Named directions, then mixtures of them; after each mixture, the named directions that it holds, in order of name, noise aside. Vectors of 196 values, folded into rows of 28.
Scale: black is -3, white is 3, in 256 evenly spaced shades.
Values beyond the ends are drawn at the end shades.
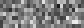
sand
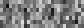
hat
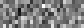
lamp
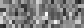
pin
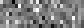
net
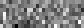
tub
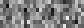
hat.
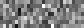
lamp.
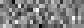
lamp, net.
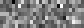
net, sand.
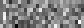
tub.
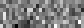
tub.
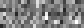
pin, sand.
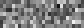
sand.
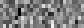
lamp.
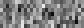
hat, lamp.
